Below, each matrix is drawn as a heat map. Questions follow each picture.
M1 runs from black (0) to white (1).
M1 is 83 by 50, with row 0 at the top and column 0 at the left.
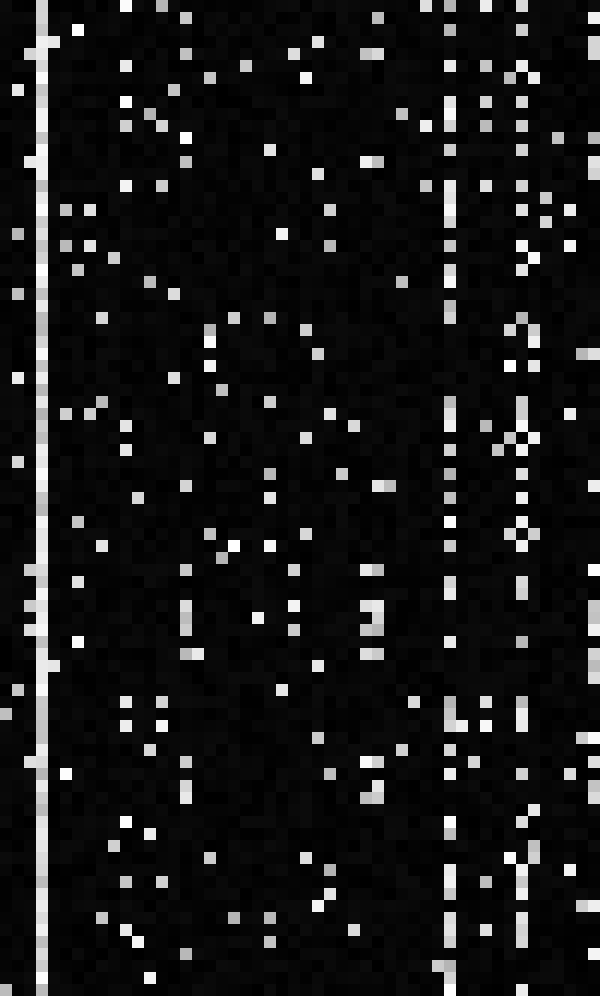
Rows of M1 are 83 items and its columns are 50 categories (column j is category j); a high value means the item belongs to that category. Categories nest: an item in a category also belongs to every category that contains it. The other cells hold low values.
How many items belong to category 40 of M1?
10
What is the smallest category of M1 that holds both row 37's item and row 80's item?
37
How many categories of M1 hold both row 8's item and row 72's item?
3
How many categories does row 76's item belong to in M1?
6
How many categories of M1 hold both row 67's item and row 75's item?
1
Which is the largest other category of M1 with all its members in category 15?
31
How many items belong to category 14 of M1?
3
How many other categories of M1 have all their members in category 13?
3
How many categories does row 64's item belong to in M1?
6
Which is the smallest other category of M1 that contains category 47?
27
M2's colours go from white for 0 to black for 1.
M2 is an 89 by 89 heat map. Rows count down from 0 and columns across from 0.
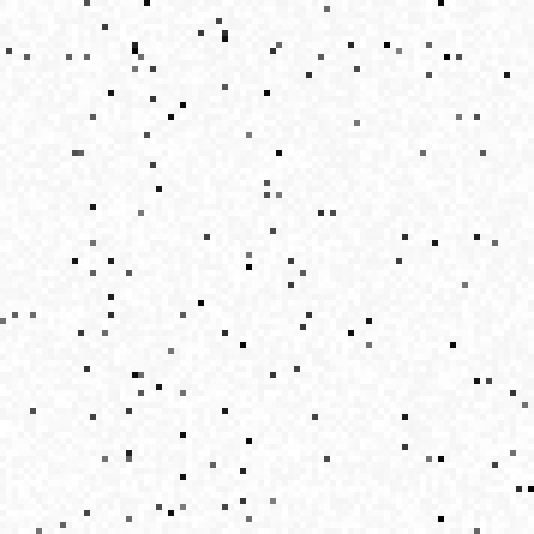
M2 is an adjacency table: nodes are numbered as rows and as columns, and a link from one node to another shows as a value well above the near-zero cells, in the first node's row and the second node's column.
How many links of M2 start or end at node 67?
4
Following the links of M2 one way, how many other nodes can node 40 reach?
7
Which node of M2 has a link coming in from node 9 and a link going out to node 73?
node 76
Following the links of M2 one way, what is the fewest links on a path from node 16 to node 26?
4
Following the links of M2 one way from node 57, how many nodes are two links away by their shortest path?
7
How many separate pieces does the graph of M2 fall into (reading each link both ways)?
5
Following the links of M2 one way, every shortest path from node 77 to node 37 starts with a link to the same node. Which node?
node 35
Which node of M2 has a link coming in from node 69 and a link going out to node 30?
node 52
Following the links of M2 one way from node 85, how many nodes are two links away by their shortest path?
1
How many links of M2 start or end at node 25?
8
